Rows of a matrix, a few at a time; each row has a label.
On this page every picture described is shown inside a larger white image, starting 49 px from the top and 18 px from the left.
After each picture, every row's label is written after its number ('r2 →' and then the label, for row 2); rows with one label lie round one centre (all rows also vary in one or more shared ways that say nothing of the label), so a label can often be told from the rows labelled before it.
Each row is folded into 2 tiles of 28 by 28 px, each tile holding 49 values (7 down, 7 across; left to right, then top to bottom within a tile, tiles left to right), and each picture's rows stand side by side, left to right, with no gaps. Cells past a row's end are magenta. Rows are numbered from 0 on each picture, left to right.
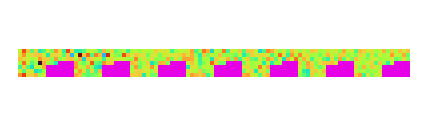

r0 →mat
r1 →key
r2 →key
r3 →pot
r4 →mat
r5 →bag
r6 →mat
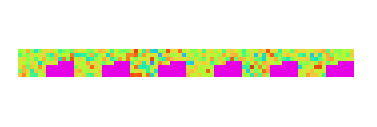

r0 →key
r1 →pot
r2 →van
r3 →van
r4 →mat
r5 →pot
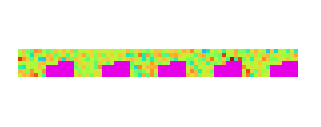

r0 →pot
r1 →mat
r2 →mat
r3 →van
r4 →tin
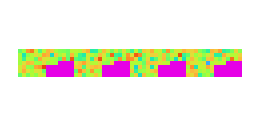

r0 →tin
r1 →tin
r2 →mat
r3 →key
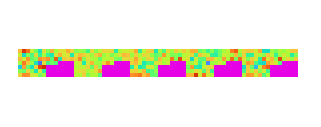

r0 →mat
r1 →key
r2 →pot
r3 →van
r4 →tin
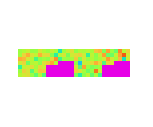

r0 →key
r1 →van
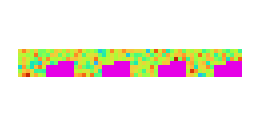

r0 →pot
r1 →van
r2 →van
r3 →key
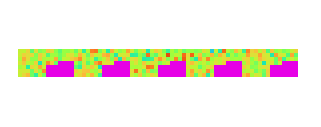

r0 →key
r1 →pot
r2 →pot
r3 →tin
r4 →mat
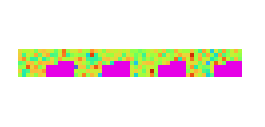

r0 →bag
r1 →pot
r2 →van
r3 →key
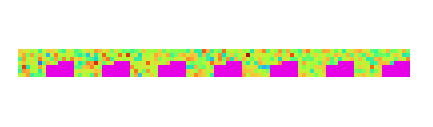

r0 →key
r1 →pot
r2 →tin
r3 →pot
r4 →van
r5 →mat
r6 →bag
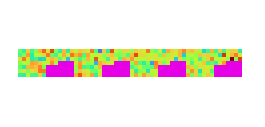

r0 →key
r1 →tin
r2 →mat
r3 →van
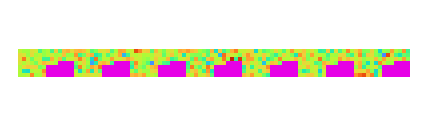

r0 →bag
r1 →bag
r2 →mat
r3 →van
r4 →key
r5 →bag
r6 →pot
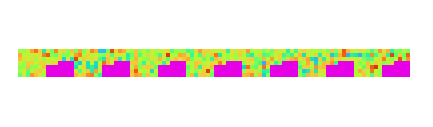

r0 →tin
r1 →van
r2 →pot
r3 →tin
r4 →pot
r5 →bag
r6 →pot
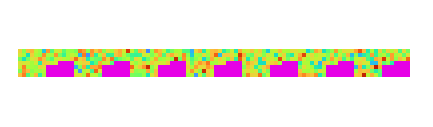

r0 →tin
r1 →mat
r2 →bag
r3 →tin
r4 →tin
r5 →van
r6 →pot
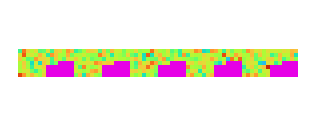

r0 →mat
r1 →tin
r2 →pot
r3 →mat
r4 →mat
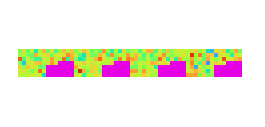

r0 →van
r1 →tin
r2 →pot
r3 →key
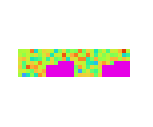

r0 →bag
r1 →bag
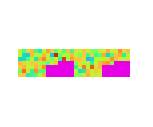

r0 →tin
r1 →bag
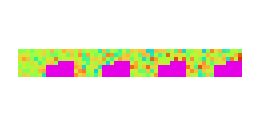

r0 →key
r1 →pot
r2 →bag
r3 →key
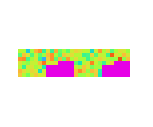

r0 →pot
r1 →van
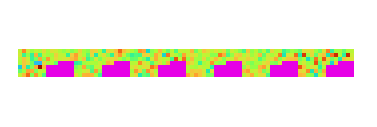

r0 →pot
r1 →van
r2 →tin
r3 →pot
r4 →pot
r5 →mat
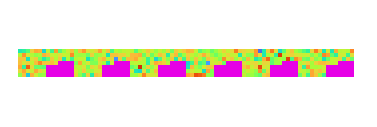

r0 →tin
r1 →mat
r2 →bag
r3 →van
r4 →bag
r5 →tin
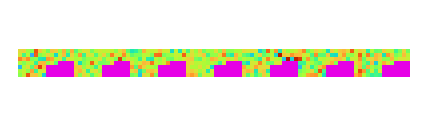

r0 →pot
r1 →van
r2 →tin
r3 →pot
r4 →van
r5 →van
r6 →key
